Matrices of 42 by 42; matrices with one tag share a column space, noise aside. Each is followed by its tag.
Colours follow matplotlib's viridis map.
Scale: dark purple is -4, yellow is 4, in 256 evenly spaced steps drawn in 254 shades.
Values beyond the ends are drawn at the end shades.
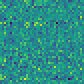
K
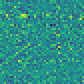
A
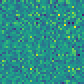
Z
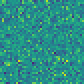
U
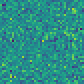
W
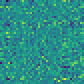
K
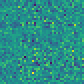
K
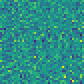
W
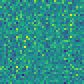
Z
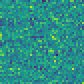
Z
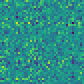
K
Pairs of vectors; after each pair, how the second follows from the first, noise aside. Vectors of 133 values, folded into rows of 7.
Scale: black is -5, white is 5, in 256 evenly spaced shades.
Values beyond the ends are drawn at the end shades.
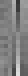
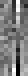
negated, scaled up.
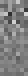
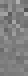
shrunk.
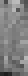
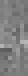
wrapped around, negated, shrunk.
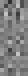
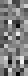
reversed, scaled up.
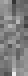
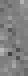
reversed, negated, partly zeroed.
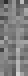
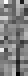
negated, scaled up.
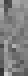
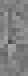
wrapped around, negated, shrunk.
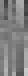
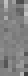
negated, partly zeroed.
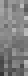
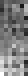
negated, scaled up.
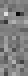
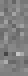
wrapped around, negated, shrunk.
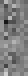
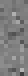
reversed, negated, partly zeroed.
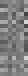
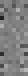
reversed, negated, partly zeroed.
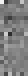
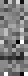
reversed, scaled up.
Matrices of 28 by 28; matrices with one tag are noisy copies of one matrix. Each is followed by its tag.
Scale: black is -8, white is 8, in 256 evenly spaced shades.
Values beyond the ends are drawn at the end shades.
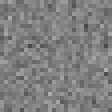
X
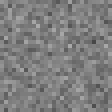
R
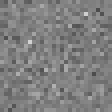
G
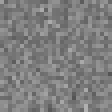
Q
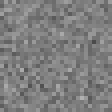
R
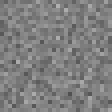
G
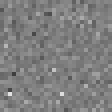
X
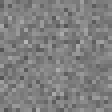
R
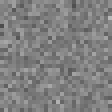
X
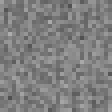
Q
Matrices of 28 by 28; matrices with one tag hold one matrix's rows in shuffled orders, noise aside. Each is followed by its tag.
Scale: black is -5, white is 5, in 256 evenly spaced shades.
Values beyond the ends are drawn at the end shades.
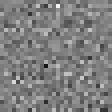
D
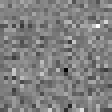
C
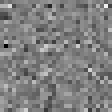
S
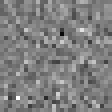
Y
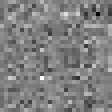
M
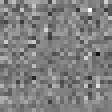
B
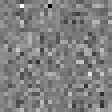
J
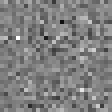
Y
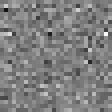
S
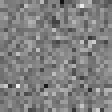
Y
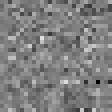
M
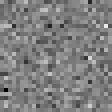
S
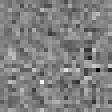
M
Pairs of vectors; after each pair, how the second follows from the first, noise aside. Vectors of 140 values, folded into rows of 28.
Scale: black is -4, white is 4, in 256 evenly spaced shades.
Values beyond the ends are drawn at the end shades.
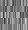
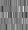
reversed, negated, partly zeroed.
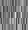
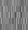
negated, shrunk.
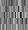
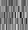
copied.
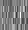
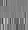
reversed, partly zeroed.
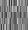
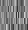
wrapped around.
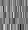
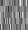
wrapped around.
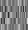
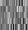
wrapped around.
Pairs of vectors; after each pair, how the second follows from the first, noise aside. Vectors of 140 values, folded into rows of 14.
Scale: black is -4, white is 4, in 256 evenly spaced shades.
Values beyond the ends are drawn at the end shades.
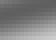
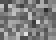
shuffled.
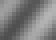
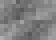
wrapped around, shrunk.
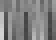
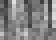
reversed.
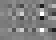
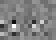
reversed, partly zeroed.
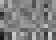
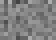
wrapped around, shrunk.
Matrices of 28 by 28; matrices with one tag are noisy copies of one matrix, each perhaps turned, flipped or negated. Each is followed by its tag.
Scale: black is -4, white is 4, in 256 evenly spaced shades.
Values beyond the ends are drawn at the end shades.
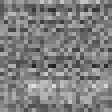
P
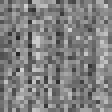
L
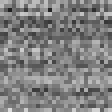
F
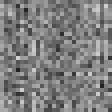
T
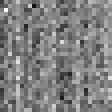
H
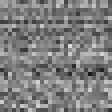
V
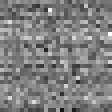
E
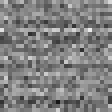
L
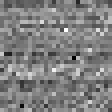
V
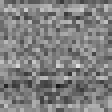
P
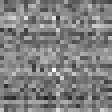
T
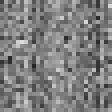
T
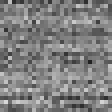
F
